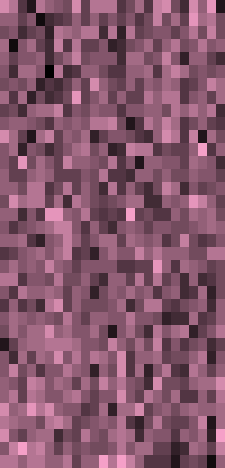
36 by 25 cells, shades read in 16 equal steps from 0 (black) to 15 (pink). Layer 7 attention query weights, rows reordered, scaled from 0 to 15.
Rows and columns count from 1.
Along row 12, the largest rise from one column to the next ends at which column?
15
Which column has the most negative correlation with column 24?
14
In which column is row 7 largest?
11
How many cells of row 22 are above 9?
5
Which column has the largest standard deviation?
6
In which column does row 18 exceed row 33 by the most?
24
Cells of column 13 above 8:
13
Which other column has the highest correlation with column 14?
25
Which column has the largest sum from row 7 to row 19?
22
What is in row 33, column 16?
3
